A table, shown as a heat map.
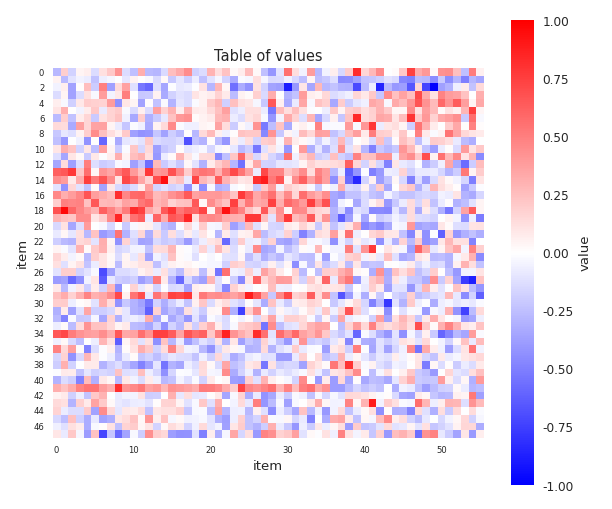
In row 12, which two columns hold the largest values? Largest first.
38, 4
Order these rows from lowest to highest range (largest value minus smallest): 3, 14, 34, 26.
3, 26, 34, 14
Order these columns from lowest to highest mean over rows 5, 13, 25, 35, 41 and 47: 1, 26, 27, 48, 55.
26, 55, 48, 1, 27
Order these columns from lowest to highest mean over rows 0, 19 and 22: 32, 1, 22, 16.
22, 1, 32, 16
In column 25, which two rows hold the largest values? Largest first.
29, 19
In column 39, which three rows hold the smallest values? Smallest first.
14, 2, 34
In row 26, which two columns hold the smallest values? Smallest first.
6, 21
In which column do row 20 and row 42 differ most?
46
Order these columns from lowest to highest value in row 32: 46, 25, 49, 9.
9, 25, 46, 49
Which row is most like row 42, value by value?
24
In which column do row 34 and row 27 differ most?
54
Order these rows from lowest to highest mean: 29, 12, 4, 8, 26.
12, 26, 8, 4, 29
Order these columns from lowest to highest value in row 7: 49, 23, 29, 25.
23, 25, 49, 29
